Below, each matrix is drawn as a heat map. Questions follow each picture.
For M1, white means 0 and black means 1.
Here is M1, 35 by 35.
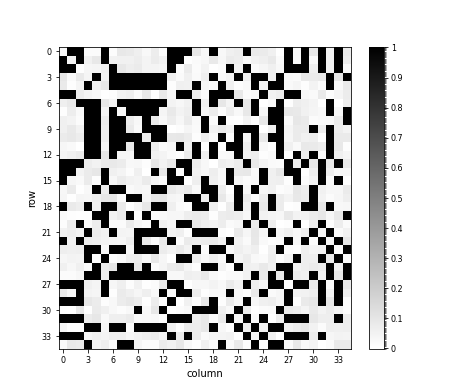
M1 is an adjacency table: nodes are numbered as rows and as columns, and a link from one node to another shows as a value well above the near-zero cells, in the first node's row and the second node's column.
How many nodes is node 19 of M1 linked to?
6
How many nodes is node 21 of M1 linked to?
12
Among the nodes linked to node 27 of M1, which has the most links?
node 26
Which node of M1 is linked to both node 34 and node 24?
node 3
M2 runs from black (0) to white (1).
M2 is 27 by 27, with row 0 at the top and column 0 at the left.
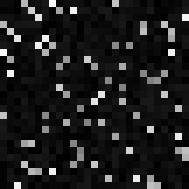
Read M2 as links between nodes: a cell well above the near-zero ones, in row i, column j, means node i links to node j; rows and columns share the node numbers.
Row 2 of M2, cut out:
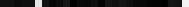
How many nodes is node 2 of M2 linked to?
2
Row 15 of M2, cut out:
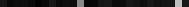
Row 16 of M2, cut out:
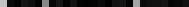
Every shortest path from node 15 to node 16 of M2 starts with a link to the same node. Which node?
node 25
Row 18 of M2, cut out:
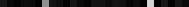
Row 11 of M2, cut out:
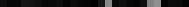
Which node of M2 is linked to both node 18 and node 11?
node 21
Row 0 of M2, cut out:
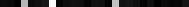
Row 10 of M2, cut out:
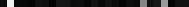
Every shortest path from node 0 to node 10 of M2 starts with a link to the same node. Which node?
node 3
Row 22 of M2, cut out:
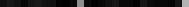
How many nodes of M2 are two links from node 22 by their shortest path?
3
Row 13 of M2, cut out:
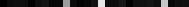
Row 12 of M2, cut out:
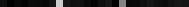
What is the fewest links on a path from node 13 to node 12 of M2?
3
